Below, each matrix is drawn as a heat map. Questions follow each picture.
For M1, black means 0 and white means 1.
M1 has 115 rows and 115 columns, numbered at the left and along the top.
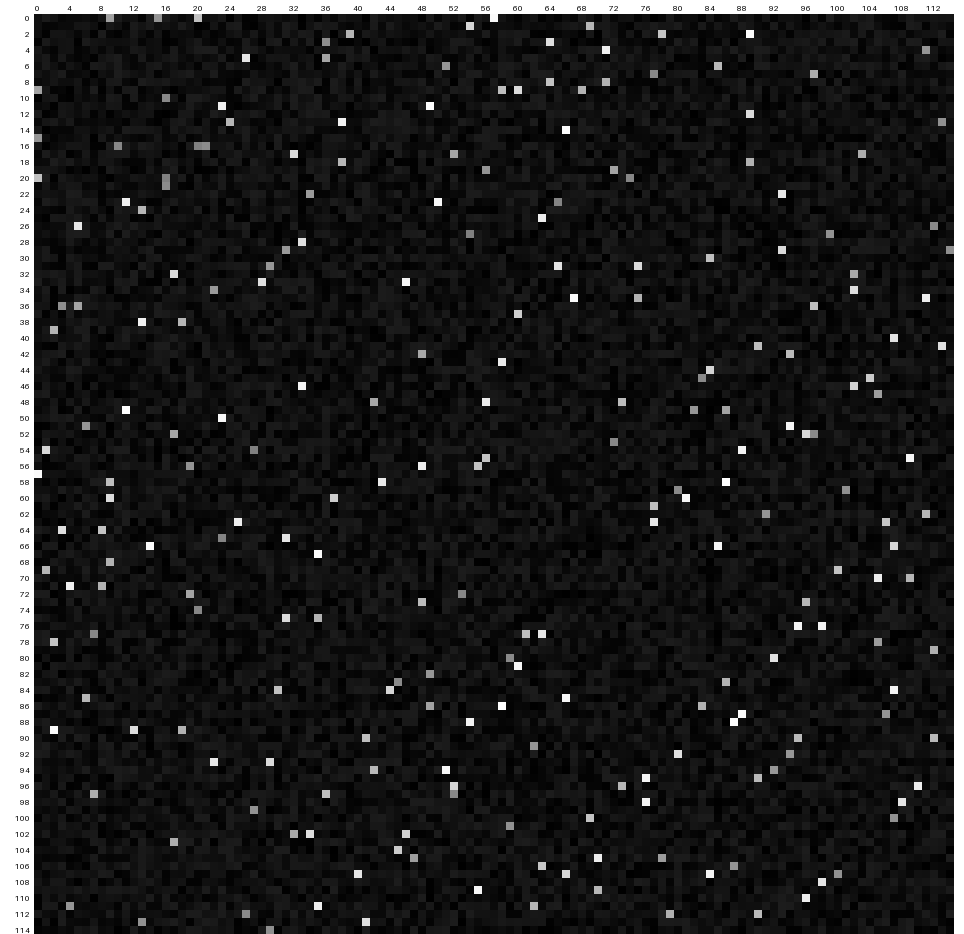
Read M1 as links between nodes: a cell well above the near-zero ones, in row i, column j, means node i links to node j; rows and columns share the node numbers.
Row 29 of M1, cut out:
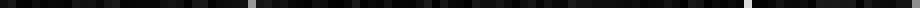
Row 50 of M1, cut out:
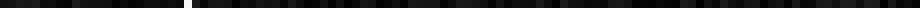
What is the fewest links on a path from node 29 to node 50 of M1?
4
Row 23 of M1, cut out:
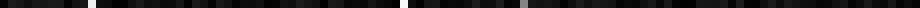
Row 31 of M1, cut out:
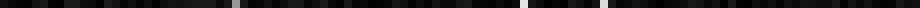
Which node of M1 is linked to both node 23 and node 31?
node 65
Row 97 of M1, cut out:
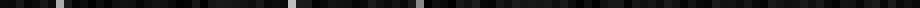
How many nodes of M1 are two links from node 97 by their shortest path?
5
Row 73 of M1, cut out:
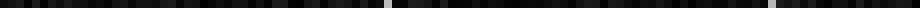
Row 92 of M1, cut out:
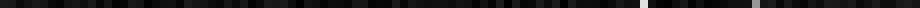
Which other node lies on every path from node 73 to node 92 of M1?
node 94
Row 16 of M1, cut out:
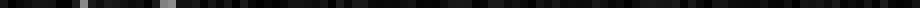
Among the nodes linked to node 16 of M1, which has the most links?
node 20
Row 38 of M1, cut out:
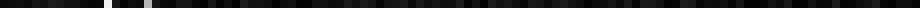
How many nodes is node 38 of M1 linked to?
2
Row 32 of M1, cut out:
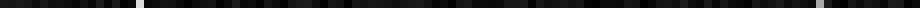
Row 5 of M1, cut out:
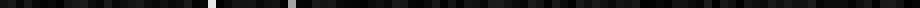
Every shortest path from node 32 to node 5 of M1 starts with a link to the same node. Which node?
node 17
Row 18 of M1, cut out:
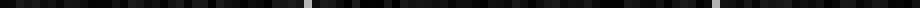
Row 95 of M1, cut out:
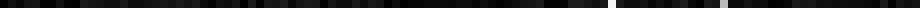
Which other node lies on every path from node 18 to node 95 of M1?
node 90
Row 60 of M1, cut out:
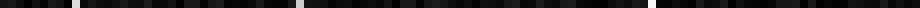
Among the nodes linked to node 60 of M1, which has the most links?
node 9
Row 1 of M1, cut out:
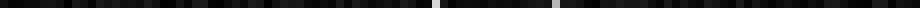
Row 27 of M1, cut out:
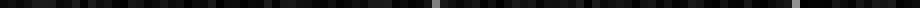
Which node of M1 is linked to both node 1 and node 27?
node 54
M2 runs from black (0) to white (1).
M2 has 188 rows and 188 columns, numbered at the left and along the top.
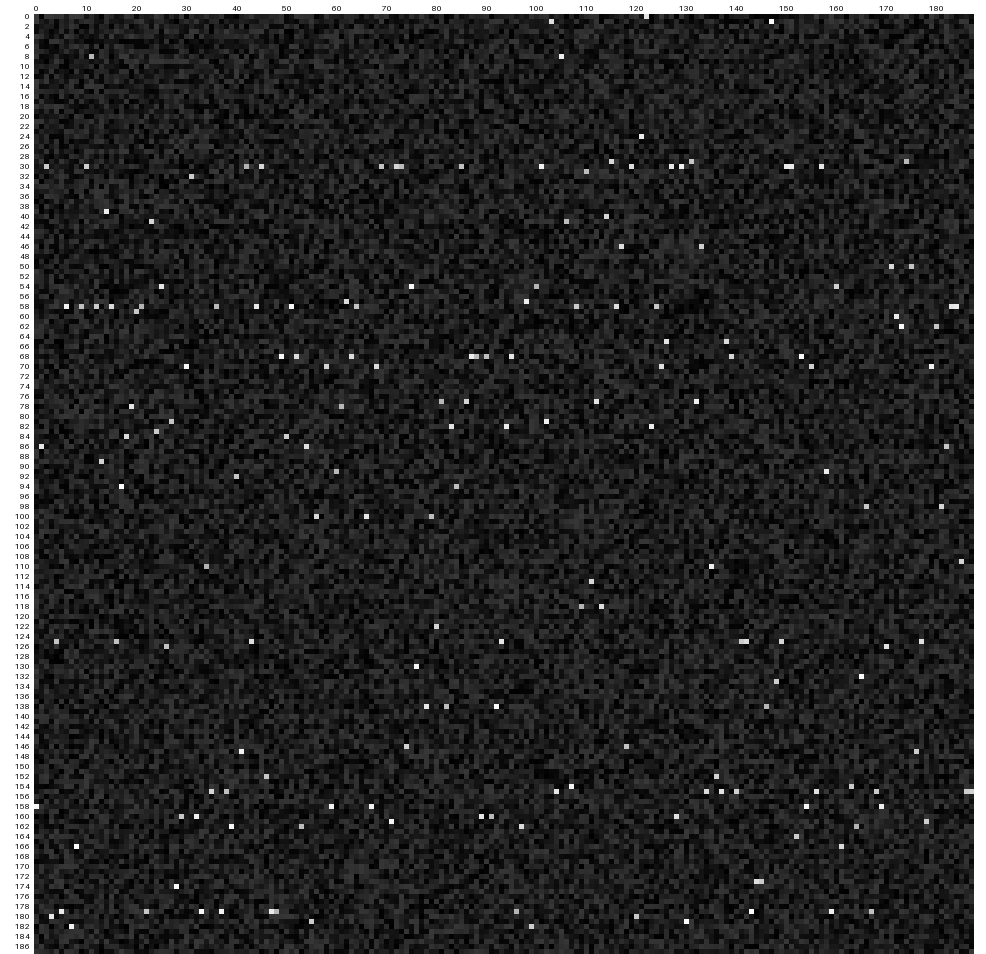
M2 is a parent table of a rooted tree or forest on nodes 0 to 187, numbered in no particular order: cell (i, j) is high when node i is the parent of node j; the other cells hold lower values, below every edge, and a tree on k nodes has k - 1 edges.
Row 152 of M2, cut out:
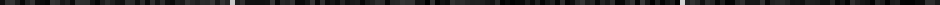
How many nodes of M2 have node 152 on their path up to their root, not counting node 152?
5
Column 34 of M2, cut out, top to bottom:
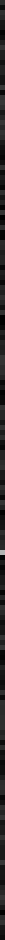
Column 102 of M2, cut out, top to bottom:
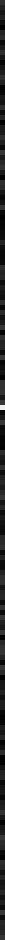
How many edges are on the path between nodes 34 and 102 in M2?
9
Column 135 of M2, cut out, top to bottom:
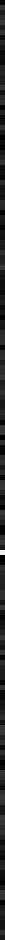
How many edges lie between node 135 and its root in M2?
7
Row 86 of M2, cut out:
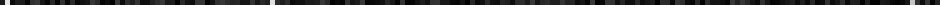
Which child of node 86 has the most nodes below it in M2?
54
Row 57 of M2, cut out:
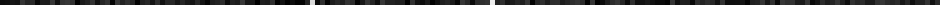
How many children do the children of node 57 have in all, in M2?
4
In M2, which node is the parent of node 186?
155
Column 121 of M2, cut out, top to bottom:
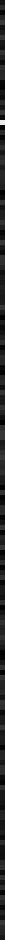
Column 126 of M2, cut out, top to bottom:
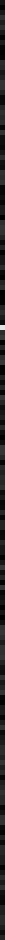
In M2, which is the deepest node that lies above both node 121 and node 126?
65
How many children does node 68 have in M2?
9
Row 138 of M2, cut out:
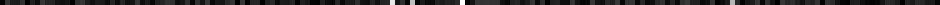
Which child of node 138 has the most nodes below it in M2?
82
